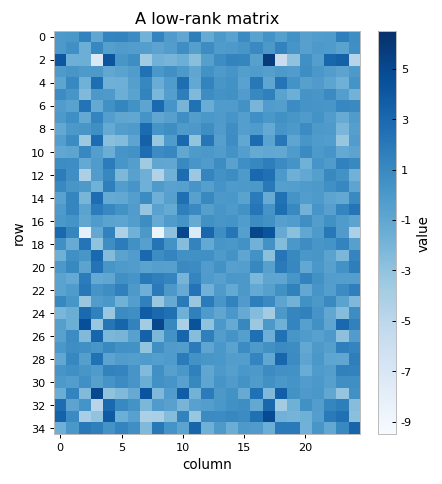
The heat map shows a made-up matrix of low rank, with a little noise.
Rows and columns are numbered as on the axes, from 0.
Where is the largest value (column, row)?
17, 2
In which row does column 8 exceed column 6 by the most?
25
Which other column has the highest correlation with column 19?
24
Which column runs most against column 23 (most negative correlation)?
7
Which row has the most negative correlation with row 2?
19
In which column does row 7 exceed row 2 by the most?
3
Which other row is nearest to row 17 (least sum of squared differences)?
12
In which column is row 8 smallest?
23
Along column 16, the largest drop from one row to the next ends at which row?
18
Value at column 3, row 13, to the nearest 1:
-2
